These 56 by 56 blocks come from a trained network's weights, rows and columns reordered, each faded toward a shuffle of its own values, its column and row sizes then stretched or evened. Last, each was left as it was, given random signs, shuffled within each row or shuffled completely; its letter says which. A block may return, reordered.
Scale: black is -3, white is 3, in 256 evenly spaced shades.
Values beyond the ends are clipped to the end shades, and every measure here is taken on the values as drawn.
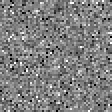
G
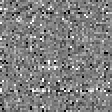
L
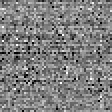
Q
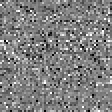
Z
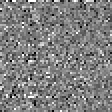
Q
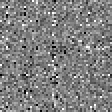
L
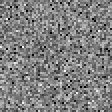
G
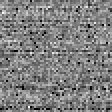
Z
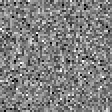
G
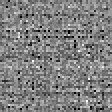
Q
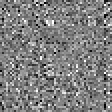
Q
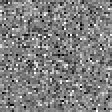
Z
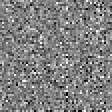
L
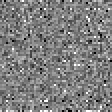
L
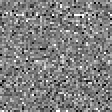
Z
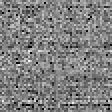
Q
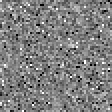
G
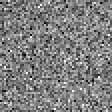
G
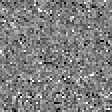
Z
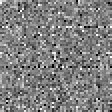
L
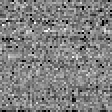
Z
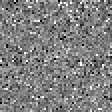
Z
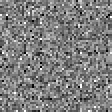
L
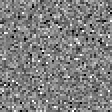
G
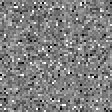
Z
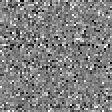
Z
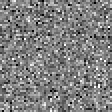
G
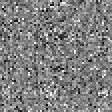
Q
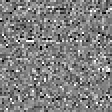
Z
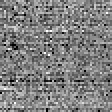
Q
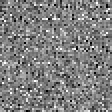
Z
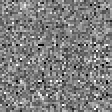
L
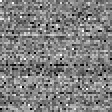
Z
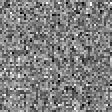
Q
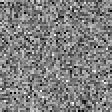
G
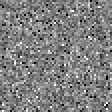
G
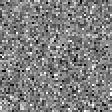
G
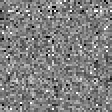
L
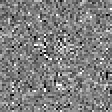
Q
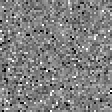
G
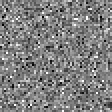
Z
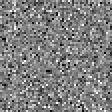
G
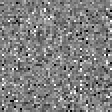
L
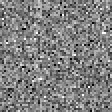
G
